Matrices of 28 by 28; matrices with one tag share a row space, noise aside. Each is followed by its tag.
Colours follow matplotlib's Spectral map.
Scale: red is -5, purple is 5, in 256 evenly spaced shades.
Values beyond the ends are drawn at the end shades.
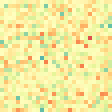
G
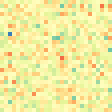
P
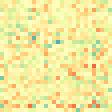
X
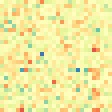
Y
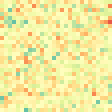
G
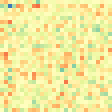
P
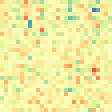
Y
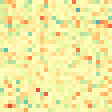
G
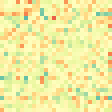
G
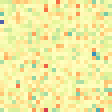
X
